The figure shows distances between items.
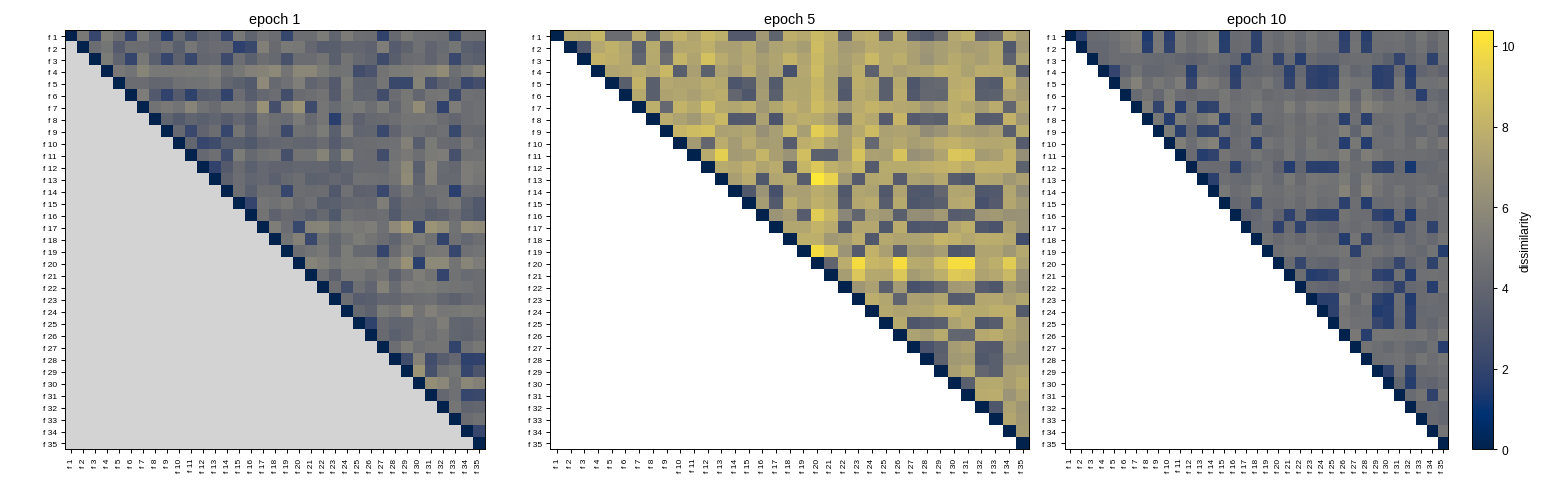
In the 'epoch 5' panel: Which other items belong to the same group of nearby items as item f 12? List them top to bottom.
f 4, f 10, f 18, f 24, f 35
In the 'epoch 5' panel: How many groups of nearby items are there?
5
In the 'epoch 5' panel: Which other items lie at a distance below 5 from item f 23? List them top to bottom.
f 13, f 16, f 19, f 26, f 30, f 31
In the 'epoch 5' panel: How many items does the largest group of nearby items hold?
14
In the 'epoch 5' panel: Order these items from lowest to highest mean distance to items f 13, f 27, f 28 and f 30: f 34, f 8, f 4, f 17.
f 17, f 8, f 34, f 4
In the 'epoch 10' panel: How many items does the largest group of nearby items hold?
11
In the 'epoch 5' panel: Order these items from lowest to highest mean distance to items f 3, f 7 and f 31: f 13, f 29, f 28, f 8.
f 13, f 28, f 29, f 8
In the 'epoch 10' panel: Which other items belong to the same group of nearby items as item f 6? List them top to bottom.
f 33
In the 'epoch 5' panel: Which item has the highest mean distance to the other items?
f 20
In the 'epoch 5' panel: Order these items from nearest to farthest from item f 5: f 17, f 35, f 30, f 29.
f 17, f 29, f 35, f 30
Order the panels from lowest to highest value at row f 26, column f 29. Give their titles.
epoch 1, epoch 10, epoch 5
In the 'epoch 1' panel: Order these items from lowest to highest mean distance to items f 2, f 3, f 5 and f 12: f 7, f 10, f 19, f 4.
f 10, f 19, f 7, f 4
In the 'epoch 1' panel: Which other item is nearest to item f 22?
f 24
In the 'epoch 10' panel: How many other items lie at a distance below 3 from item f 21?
10
